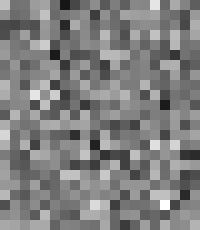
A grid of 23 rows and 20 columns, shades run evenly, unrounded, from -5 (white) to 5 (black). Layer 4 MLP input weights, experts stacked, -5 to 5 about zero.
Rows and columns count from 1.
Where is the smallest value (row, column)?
21, 17
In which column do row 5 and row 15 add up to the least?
18
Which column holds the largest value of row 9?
6
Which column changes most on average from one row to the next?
4
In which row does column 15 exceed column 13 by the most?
10
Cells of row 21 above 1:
4
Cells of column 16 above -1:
15
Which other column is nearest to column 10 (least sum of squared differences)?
2
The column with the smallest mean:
5
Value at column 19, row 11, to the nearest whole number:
0
